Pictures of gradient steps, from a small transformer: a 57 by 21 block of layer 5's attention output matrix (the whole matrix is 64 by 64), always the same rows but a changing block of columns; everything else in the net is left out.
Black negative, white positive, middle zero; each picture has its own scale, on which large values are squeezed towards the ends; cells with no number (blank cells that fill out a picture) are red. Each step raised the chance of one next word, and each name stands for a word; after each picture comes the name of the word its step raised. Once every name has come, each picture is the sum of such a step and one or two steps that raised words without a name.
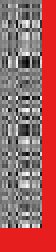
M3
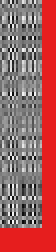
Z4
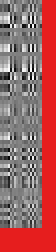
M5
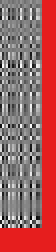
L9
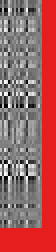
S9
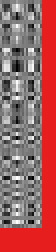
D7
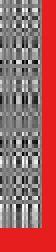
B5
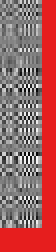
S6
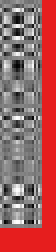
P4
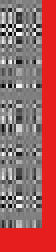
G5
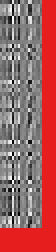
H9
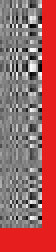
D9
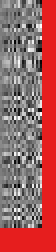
M3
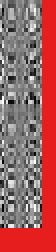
B5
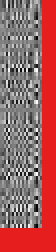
D7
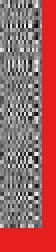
M3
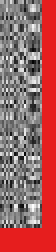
B5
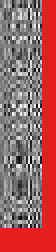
L9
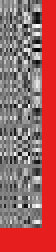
G5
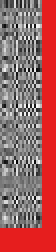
D9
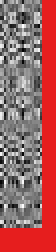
G5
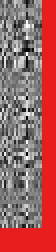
M3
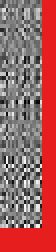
L9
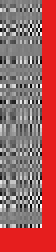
G5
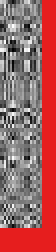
D7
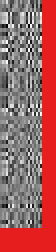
G5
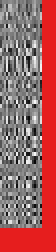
D7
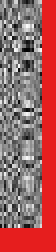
P4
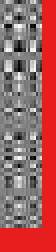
M5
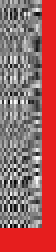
S6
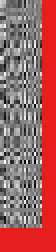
D9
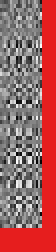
S6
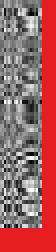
H9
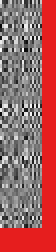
Z4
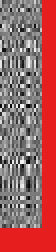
S9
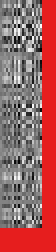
P4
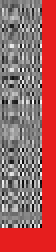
M5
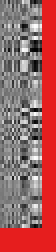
D7
